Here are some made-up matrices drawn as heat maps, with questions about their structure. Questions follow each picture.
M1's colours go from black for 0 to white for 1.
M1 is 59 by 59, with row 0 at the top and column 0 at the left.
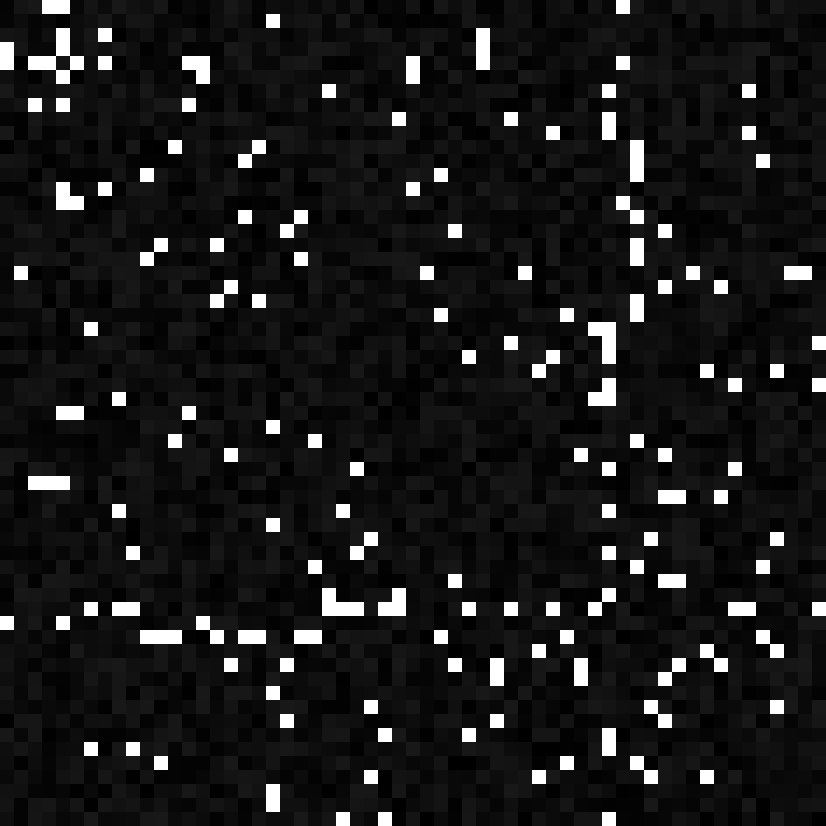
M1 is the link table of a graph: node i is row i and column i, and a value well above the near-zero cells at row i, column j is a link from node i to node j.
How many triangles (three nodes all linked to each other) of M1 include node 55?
4
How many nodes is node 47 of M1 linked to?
7
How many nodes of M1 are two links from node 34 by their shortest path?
7
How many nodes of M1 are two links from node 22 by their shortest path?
8
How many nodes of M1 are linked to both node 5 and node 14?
1
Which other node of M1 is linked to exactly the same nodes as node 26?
node 46
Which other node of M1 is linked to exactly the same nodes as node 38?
node 50
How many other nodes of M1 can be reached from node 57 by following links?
6
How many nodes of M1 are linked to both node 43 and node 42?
2
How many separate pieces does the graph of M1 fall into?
6
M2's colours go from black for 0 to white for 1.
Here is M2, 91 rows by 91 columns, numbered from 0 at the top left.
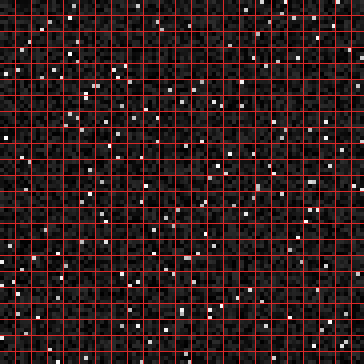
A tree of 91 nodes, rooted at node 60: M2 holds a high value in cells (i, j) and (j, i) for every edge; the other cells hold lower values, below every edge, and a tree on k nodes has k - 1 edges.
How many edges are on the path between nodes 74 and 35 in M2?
3
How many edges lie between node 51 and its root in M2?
3
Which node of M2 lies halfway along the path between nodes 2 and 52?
25
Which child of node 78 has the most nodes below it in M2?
4
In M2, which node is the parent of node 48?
70
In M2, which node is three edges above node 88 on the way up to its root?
47
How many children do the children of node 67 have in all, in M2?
2
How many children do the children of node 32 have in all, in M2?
3
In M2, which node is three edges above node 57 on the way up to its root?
14
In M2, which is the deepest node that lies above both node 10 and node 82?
39
